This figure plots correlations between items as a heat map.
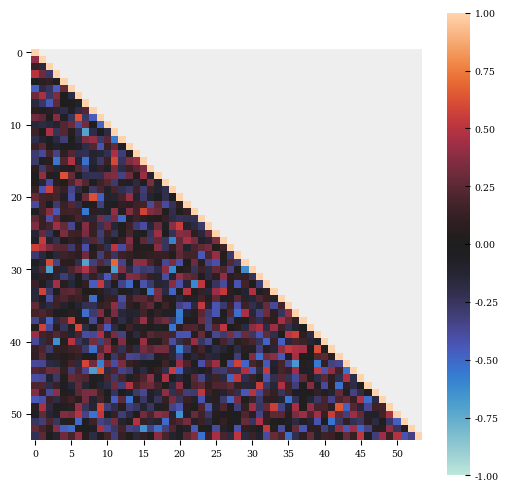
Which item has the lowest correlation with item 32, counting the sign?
22
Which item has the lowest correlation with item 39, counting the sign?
43
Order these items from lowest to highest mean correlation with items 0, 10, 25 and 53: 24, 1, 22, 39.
39, 22, 1, 24
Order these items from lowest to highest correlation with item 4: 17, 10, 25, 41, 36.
36, 41, 10, 25, 17
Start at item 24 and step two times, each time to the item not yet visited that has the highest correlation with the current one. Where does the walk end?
8
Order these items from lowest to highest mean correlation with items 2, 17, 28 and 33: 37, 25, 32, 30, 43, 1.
32, 30, 37, 43, 1, 25
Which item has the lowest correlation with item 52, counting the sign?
15
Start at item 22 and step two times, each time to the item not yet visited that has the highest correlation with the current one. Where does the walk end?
11
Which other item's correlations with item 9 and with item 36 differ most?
6
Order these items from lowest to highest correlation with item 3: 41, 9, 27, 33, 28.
28, 33, 41, 27, 9
